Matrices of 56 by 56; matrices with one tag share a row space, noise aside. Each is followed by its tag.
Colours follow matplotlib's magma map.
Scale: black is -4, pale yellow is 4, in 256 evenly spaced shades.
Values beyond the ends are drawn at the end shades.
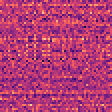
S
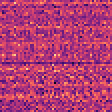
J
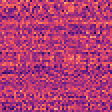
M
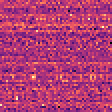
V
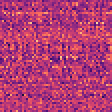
S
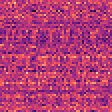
V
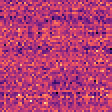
S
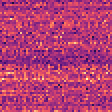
M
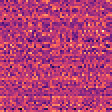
S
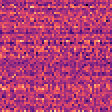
J
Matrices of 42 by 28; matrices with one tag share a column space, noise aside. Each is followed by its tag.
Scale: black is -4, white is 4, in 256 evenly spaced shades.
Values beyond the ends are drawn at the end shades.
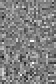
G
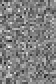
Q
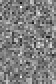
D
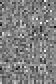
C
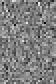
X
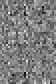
D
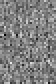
C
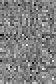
C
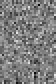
D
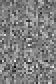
C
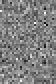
Q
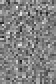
D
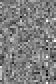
G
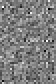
G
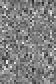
Q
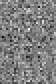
G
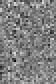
X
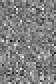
G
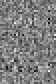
C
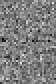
G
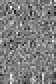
D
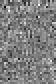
X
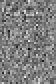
Q
